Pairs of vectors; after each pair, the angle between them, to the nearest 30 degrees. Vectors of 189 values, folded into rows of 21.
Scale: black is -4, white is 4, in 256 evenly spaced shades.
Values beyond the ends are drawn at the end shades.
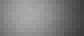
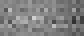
60 degrees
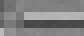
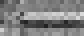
30 degrees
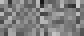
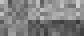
60 degrees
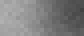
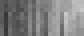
150 degrees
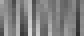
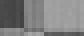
90 degrees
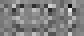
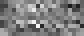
60 degrees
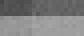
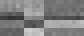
90 degrees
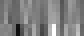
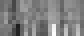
30 degrees
